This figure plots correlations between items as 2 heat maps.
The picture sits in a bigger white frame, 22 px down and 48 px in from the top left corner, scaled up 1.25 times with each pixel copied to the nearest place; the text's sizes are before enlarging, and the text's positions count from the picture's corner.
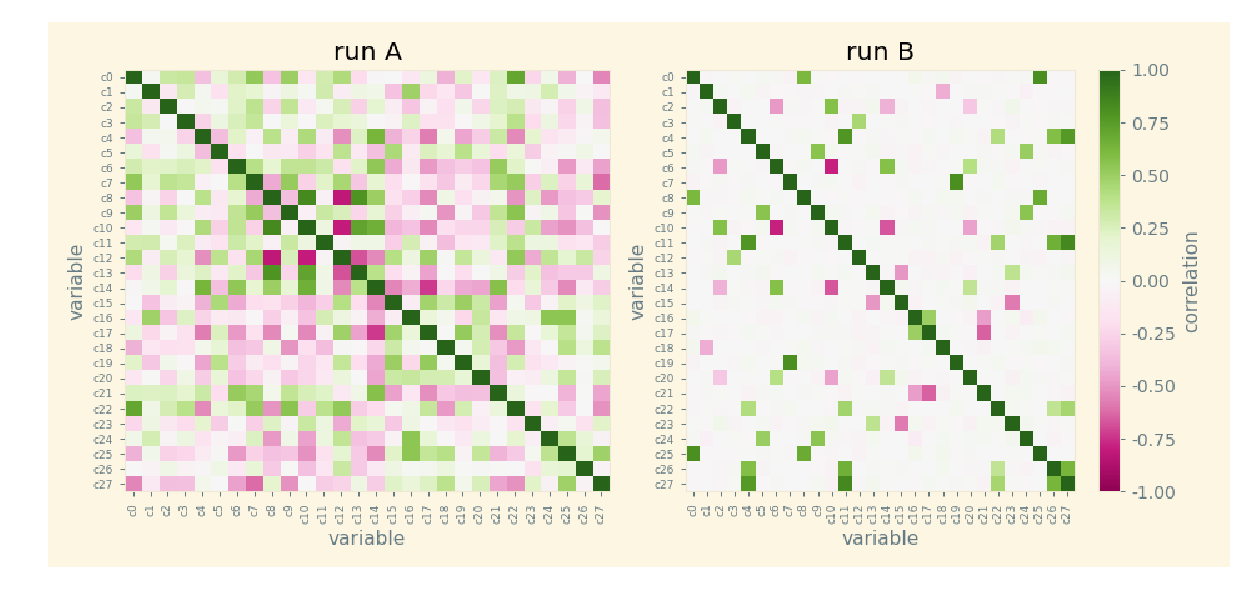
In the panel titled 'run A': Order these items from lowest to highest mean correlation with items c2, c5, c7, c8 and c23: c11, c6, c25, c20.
c25, c20, c11, c6
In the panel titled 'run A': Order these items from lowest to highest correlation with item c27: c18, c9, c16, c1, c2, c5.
c9, c2, c1, c5, c16, c18
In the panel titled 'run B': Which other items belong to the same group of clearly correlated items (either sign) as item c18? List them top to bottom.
c1
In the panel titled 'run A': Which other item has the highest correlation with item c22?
c0
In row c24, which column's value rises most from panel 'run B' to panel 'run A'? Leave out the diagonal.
c16
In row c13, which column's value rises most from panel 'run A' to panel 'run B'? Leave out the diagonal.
c12
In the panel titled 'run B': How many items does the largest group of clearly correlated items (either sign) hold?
5
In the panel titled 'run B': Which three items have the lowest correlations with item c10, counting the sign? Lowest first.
c6, c14, c20
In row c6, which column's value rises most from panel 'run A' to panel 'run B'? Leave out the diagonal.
c20
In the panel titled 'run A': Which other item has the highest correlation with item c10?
c8
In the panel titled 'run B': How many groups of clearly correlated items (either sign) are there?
9
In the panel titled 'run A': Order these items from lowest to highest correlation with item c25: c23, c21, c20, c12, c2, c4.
c21, c2, c4, c23, c12, c20
